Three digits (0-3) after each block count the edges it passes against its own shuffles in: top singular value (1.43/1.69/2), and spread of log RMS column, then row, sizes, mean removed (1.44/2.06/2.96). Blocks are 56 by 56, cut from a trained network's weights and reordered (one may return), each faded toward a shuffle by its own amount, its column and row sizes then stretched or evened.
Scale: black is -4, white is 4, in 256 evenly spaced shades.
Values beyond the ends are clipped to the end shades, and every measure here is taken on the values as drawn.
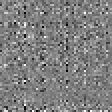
1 2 2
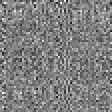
3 2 1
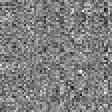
2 2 0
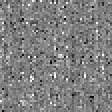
0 1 1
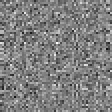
2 1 1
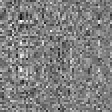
3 2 0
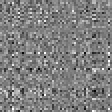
3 2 2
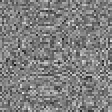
3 0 1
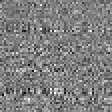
3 1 2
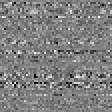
2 0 3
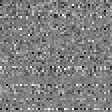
1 1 3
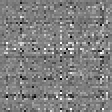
2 2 2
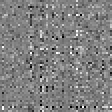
0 2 2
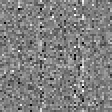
0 2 0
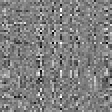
3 3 1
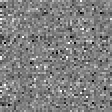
0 1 1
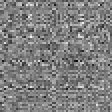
3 1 2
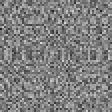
3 0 0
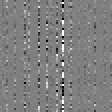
3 3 0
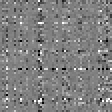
2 3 2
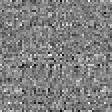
3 1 2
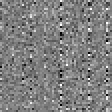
3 2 0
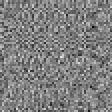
3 0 1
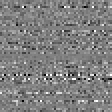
2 0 3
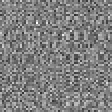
3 0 1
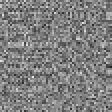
2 0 0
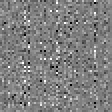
0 3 1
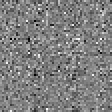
1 2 1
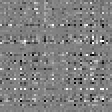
2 2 3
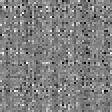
2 0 2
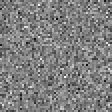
0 0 0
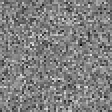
0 0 1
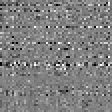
2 1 3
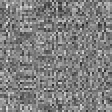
3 2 0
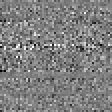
0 1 3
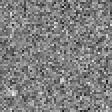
1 1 0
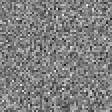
1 0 0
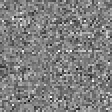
0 1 1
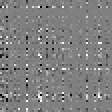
2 3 3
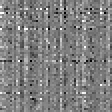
3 2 2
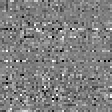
0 1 3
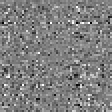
1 1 2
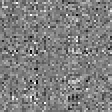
2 2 2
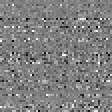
0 1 3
